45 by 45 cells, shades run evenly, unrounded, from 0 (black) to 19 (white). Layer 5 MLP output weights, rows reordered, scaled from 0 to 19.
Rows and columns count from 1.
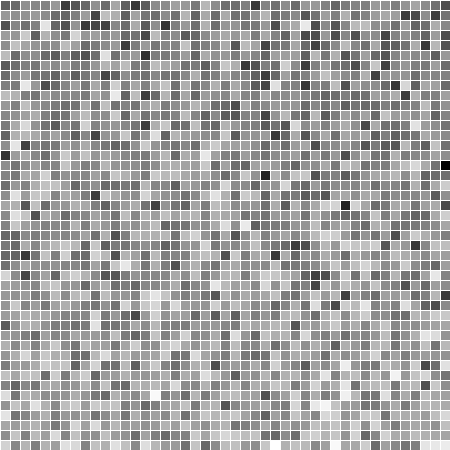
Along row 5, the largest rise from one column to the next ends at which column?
44
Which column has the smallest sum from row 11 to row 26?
27
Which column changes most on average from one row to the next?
35
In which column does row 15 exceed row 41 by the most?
15
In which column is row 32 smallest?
14
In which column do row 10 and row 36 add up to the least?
41
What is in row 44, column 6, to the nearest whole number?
16
